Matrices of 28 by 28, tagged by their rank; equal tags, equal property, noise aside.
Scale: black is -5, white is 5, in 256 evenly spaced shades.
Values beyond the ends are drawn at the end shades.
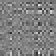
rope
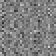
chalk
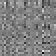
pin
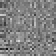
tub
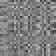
rope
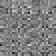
pin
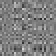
rope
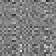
pin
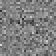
chalk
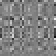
rope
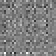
pin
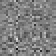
tub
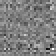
pin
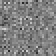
tub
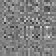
pin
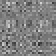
rope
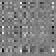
rope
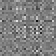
pin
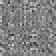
chalk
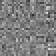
chalk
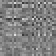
rope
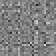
tub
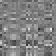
rope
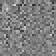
chalk
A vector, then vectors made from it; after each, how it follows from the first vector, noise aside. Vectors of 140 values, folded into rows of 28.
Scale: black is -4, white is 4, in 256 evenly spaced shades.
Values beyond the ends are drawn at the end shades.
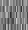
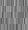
wrapped around, shrunk.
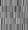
wrapped around, shrunk.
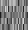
wrapped around, negated.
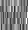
wrapped around, negated.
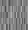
negated, shrunk.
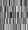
sign-scrambled.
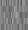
reversed, negated, shrunk.
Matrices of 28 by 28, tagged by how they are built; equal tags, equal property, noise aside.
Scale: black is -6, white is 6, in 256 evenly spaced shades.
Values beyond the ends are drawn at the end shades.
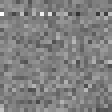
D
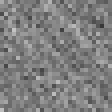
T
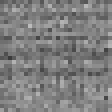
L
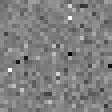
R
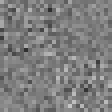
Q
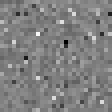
R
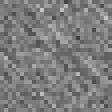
T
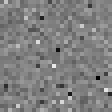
R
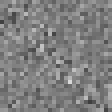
Q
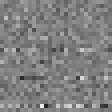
D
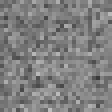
L
